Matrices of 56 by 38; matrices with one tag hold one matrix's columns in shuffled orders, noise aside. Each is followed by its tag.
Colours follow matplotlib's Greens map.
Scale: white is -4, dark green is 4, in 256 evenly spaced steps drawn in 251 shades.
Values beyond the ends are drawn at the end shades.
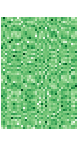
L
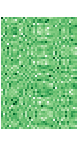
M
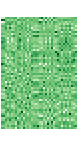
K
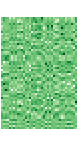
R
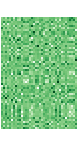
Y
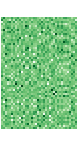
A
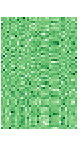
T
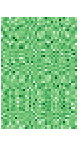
L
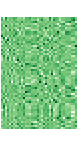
Y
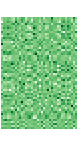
R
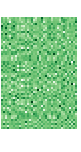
R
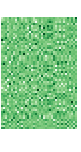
R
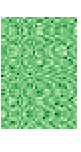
M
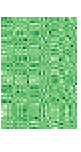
Y
